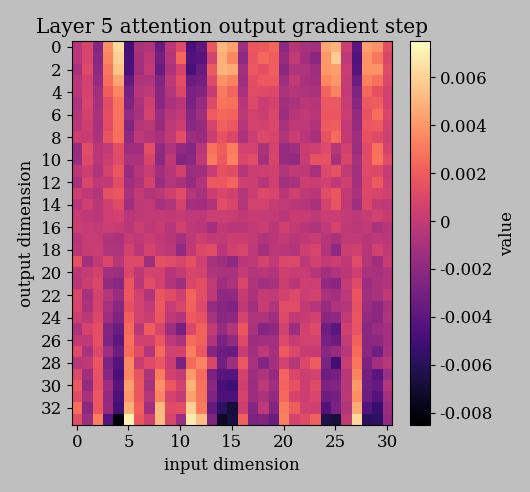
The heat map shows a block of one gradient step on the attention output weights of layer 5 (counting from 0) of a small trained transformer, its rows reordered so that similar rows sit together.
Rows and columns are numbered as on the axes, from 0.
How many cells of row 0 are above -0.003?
26
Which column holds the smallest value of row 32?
15
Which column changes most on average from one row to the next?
10
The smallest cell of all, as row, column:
33, 4
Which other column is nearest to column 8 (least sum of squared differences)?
27
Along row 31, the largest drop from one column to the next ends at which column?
28
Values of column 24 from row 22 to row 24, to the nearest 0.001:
-0.001 -0.002 -0.002
